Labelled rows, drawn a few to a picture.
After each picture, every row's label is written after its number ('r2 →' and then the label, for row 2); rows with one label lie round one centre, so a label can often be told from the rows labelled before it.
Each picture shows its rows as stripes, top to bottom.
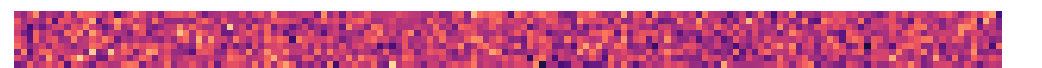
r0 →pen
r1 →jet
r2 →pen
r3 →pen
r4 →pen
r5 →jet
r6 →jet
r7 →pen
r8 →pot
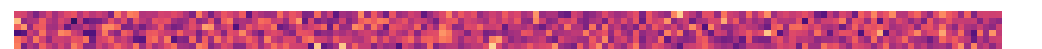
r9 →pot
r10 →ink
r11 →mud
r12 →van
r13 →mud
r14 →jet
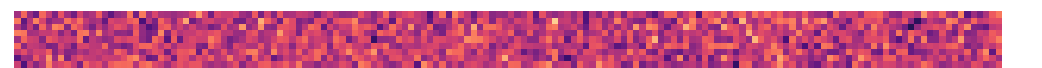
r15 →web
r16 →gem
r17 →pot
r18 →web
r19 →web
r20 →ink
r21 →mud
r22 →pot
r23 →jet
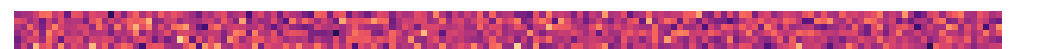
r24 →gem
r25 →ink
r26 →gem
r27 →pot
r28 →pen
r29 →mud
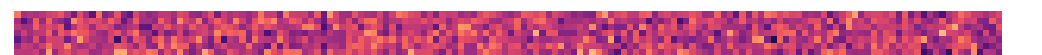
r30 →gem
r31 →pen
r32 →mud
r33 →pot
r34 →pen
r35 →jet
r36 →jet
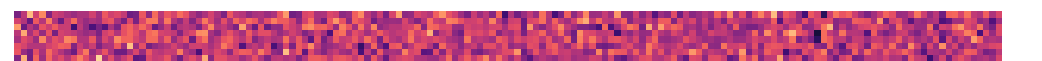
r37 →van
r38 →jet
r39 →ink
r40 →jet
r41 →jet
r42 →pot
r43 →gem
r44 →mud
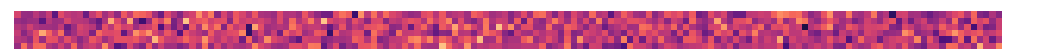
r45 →ink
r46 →mud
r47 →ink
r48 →gem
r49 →jet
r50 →mud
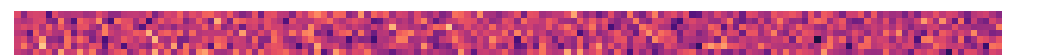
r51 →ink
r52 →web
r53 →mud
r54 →ink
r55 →web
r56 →web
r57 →jet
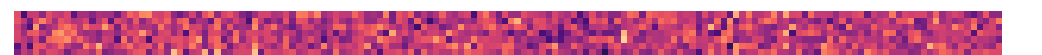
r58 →ink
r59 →gem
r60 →pen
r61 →pot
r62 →pen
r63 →web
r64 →web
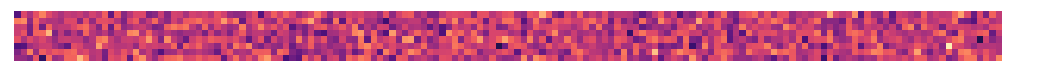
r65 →web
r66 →mud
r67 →gem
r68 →pot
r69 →ink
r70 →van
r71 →pot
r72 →pen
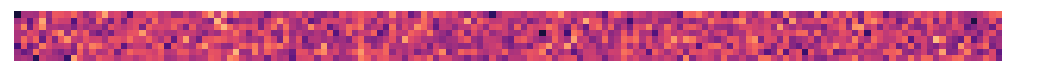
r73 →van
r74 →web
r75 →mud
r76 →pot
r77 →pot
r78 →web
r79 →pen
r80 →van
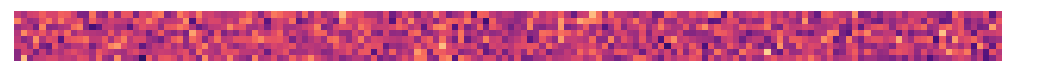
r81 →jet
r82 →jet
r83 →van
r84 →web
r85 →pen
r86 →mud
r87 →van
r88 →mud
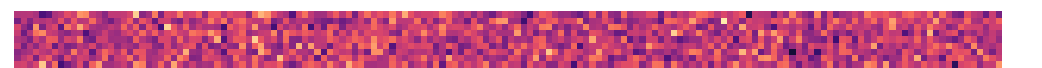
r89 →pen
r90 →pot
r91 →pen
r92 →ink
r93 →pen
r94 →ink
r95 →gem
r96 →van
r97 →web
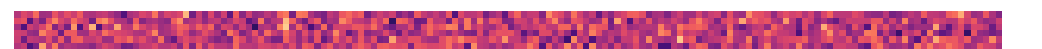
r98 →van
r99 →gem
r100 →jet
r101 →jet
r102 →pot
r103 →van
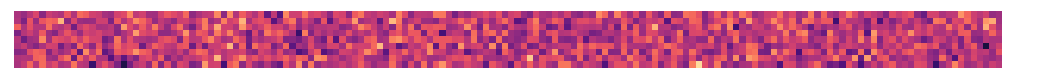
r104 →gem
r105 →pot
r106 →pen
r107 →pot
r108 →pot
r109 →pen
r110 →pot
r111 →web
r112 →van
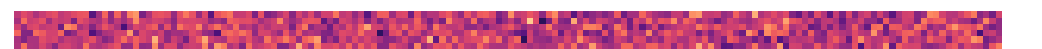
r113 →gem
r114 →pot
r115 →van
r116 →pot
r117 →jet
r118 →mud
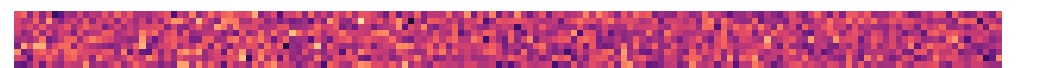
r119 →mud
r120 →pen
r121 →web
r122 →ink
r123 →van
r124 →web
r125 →pen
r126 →gem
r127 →pen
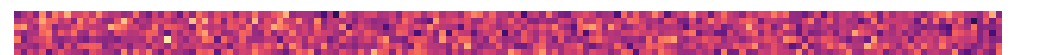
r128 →pot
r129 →web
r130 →jet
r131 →jet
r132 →ink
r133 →web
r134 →ink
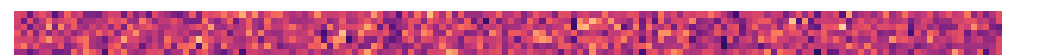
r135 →mud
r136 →jet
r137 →jet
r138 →ink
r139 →jet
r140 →mud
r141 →jet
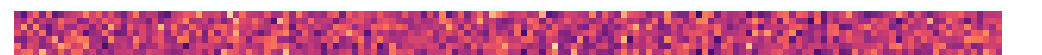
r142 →pen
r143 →van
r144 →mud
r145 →van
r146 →pen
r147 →pot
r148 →pot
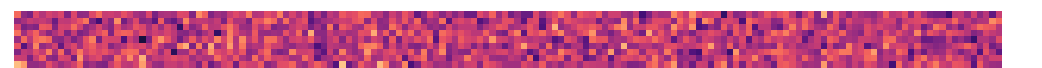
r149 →jet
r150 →pot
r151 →pot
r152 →ink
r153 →mud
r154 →pen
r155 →ink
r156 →web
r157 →ink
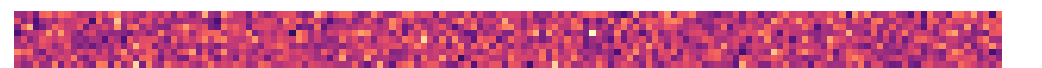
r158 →jet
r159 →pot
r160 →pot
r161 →van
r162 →web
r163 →pot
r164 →ink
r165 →ink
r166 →gem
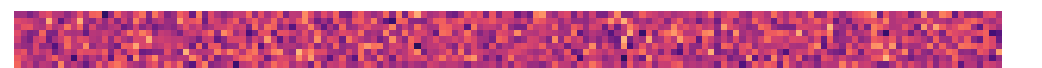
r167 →web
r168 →pen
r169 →pot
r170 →ink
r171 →pot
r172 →pen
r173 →mud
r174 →ink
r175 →jet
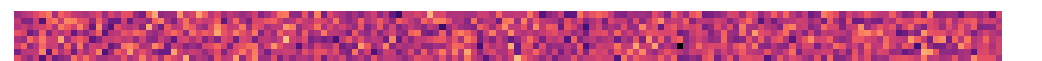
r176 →jet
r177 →pen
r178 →gem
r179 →web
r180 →pot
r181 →web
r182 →web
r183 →pen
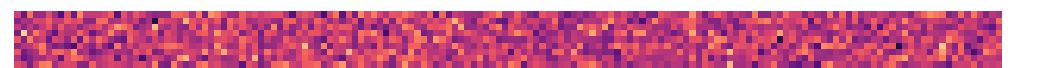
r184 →pen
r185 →gem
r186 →jet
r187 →mud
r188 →van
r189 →web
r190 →pot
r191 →pen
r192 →jet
